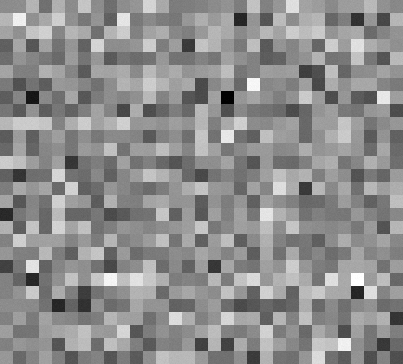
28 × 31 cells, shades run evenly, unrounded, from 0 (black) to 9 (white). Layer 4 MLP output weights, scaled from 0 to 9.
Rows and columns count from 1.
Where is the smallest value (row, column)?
8, 18
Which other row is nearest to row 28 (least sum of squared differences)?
20
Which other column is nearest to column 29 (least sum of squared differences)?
11
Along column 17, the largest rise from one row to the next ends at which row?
22
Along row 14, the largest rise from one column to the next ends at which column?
5
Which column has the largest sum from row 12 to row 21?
21
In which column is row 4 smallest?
15
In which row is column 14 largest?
25
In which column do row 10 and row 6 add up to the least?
24
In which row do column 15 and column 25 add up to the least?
4
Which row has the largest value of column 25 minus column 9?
28
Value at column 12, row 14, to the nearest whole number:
7
